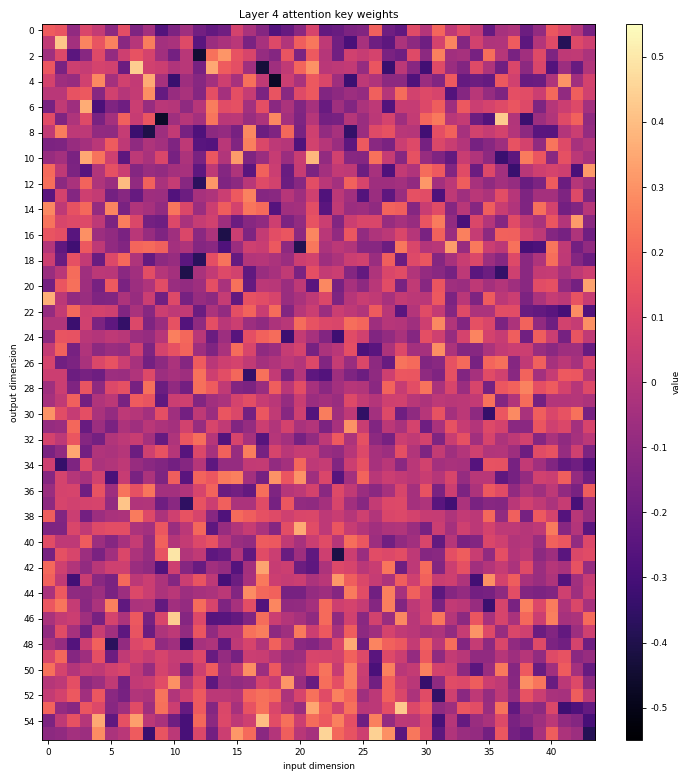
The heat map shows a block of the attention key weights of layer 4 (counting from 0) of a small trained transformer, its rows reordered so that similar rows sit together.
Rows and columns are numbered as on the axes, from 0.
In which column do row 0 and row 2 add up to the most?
31
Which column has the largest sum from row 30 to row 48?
24
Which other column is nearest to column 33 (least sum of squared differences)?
29
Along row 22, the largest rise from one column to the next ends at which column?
42
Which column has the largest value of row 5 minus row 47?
8
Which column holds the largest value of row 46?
10
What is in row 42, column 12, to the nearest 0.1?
-0.2
